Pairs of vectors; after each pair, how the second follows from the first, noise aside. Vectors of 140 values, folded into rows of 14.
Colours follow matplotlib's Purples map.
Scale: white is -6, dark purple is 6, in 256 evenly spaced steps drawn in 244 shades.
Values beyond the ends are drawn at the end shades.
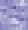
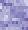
wrapped around.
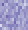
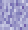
reversed.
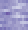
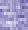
reversed.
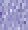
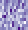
negated, scaled up.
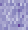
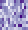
wrapped around, scaled up.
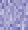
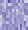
reversed.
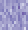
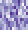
wrapped around, scaled up.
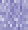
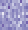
shuffled.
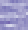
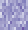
shuffled.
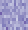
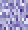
negated, scaled up.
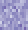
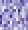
negated, scaled up.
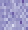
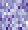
wrapped around, negated, scaled up.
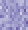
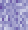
reversed.
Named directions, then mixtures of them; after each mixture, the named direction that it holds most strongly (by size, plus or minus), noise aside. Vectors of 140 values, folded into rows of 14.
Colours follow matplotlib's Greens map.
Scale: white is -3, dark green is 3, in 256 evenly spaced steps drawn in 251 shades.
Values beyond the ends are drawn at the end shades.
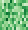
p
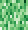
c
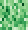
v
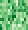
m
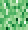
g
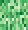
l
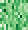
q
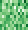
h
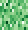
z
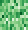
l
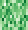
c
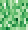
g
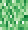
c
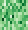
c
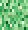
z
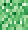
p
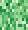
z
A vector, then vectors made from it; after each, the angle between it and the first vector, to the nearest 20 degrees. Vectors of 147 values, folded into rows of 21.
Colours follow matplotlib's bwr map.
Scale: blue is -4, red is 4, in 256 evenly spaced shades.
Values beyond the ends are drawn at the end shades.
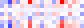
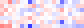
140 degrees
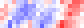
60 degrees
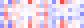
40 degrees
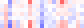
40 degrees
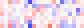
140 degrees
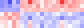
60 degrees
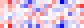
140 degrees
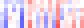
80 degrees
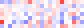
60 degrees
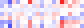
20 degrees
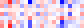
160 degrees
